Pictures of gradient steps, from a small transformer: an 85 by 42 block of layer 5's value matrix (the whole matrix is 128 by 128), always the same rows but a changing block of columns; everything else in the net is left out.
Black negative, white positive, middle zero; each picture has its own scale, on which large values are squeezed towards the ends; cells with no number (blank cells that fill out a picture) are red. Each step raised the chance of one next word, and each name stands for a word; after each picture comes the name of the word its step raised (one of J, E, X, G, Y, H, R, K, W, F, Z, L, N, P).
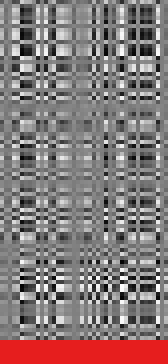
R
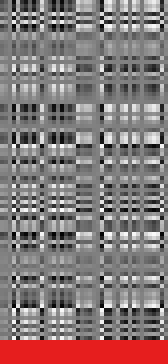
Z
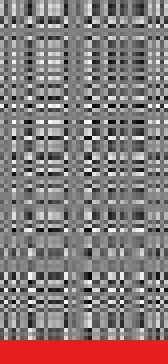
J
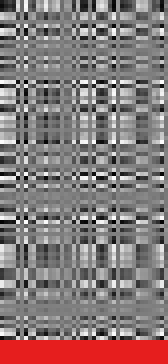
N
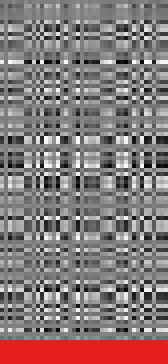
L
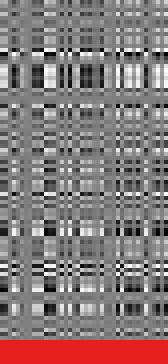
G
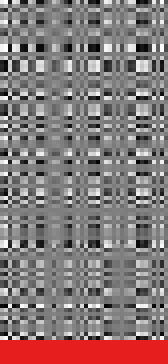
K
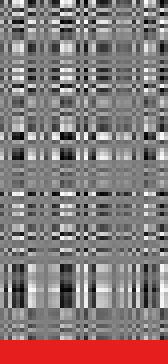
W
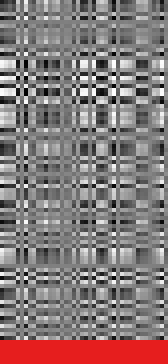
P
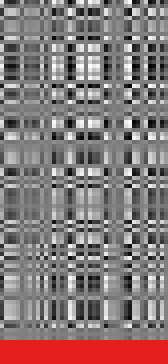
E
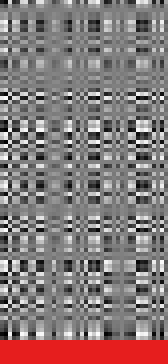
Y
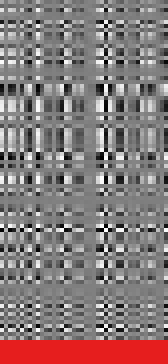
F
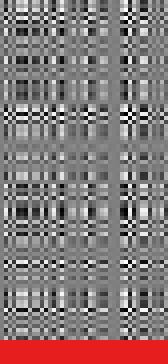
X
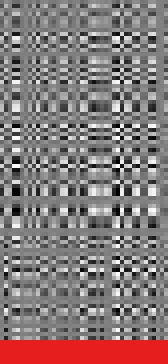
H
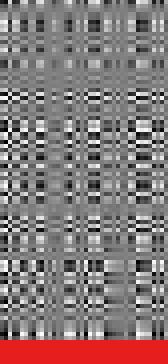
Y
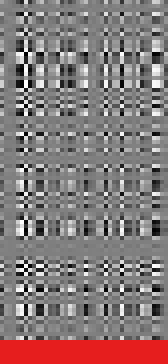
G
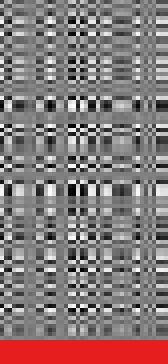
H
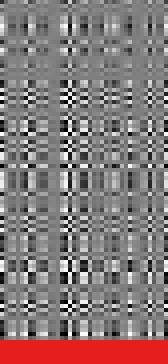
Y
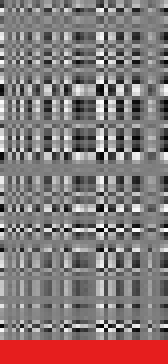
F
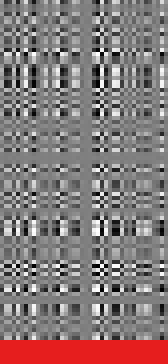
G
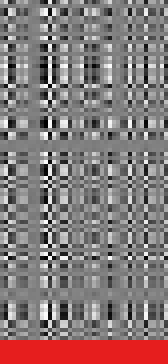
E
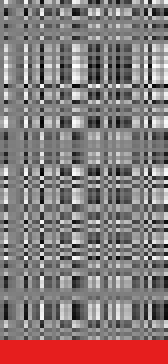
E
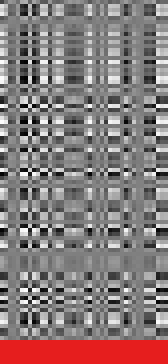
J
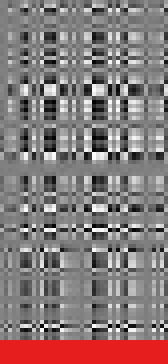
F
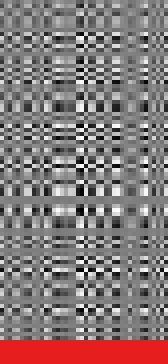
H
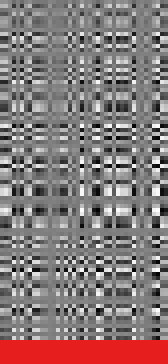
H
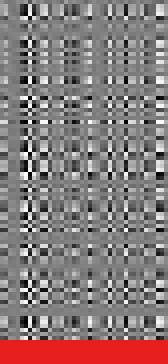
J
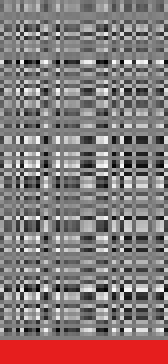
L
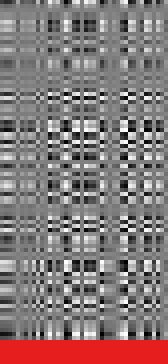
Y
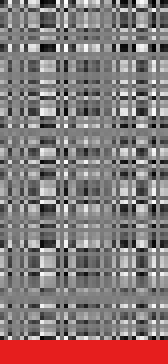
K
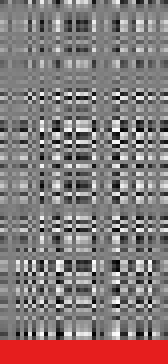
Y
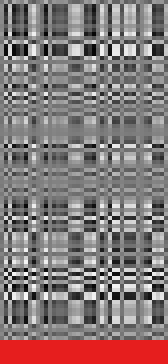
R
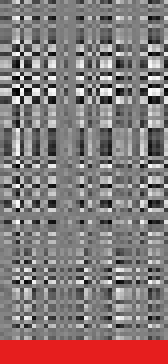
P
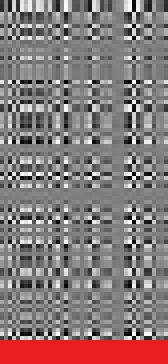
N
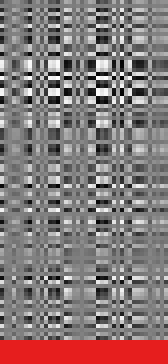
P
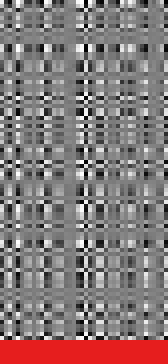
K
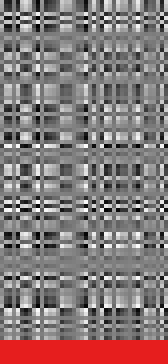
Z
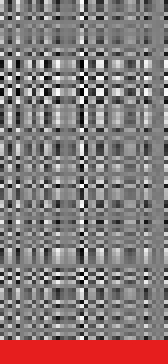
P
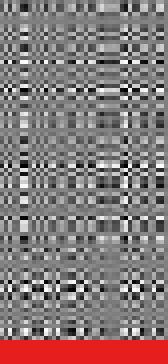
L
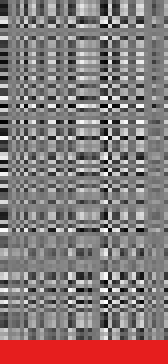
J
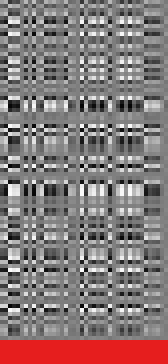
H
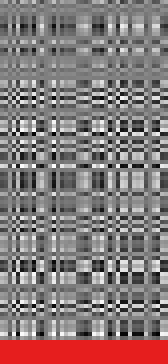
Y
